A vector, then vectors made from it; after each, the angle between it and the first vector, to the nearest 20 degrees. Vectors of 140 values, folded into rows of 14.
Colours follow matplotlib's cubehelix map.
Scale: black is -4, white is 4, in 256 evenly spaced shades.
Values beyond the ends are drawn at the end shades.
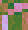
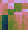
140 degrees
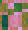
160 degrees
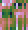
100 degrees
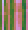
100 degrees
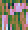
40 degrees
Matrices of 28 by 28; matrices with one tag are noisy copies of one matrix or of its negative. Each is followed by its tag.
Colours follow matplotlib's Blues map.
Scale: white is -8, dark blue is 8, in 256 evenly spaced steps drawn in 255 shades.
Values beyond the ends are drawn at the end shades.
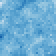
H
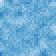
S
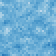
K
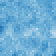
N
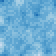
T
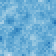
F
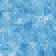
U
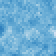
N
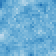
H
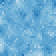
T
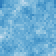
H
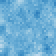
T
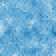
N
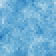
H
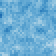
K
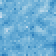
K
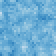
U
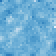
F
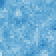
S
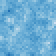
F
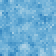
U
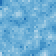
S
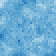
H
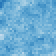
H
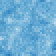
F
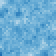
S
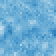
N
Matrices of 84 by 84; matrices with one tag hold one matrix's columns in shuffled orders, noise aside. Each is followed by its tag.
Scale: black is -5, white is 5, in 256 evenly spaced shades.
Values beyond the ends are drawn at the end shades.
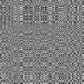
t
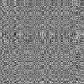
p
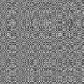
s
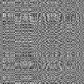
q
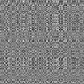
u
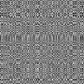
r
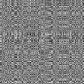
p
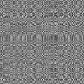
r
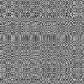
r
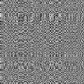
q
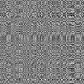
r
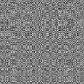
s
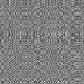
p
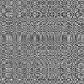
r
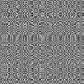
r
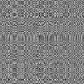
r
